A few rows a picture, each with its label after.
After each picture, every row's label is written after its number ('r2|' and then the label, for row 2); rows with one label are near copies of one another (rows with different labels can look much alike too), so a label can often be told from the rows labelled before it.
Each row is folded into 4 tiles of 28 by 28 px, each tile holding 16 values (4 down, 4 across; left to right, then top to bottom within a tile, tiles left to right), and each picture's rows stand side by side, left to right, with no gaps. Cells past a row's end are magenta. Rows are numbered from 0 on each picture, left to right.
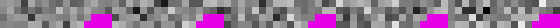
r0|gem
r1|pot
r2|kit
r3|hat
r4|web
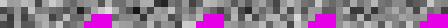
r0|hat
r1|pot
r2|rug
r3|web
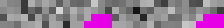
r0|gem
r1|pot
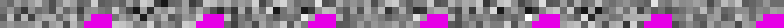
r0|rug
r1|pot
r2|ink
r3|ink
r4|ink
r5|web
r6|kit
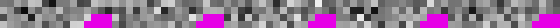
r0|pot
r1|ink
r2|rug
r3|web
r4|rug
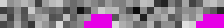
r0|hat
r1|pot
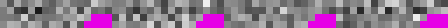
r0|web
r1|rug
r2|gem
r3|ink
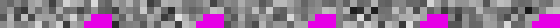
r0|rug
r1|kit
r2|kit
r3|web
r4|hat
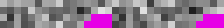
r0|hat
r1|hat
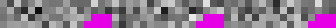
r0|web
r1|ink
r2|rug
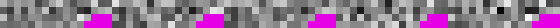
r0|ink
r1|hat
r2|hat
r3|rug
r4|ink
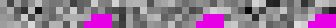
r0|web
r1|hat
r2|pot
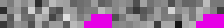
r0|kit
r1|gem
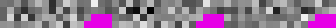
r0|rug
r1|web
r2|ink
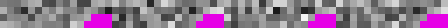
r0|pot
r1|hat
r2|ink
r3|hat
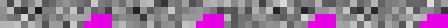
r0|web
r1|pot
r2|ink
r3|web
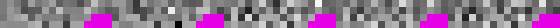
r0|gem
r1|gem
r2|rug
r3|rug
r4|rug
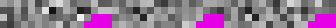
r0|ink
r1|pot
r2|rug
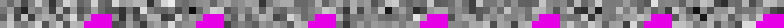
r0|rug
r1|hat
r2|kit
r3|ink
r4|gem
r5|web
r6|pot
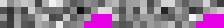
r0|hat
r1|ink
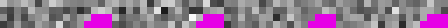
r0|hat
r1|ink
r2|kit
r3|gem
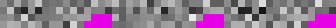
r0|web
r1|ink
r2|web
